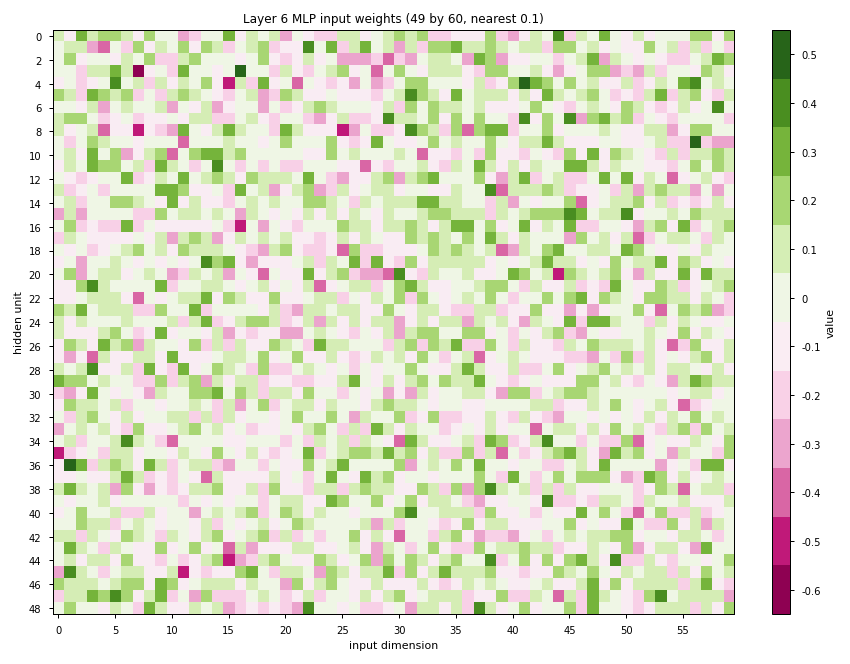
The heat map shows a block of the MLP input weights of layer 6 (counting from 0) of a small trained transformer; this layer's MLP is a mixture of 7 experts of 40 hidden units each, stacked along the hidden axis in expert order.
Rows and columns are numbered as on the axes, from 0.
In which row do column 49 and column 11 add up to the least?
45
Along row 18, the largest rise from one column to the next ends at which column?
26
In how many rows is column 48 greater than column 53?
22
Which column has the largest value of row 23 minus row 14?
2
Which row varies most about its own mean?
8
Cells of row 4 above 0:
21
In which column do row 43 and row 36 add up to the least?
15
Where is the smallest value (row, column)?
3, 7
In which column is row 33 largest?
28
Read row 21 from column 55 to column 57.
-0.2 -0.1 0
